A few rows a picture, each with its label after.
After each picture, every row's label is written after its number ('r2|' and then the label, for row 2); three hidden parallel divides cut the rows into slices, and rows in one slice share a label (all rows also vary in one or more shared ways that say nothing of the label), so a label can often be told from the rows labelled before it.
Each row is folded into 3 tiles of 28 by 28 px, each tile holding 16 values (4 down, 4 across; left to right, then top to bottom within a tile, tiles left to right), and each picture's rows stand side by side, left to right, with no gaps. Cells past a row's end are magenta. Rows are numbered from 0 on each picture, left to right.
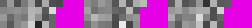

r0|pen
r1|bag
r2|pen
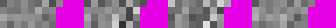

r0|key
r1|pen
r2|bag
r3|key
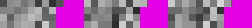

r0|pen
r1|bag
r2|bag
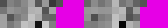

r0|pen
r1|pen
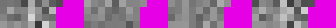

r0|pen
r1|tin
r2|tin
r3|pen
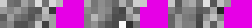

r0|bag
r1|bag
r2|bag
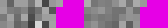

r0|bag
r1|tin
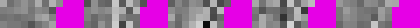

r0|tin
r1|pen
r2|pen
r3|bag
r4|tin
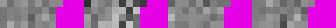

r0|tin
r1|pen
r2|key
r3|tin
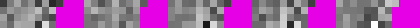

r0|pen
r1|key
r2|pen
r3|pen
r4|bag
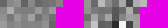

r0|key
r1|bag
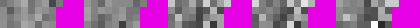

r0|key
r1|key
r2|bag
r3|bag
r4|bag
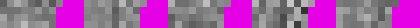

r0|key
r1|tin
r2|tin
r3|bag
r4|key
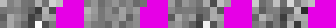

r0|bag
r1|key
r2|bag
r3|bag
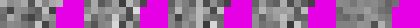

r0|bag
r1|pen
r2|pen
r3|pen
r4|key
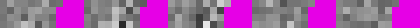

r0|key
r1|pen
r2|bag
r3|tin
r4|key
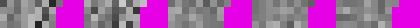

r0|pen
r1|bag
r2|key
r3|key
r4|key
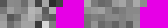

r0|pen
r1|tin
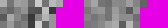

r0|bag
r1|key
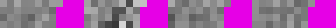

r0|tin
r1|bag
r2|tin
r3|tin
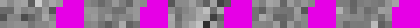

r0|tin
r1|tin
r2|pen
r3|tin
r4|tin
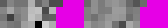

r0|pen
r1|key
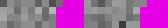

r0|key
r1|key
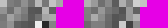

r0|bag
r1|bag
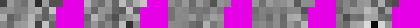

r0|pen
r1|bag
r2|tin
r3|tin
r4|pen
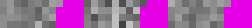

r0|tin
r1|pen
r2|tin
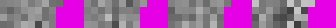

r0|key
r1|tin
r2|key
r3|bag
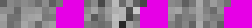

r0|key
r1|pen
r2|key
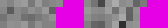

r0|tin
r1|key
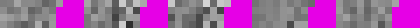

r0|tin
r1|bag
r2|bag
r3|key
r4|tin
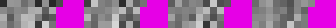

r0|pen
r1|pen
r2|pen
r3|tin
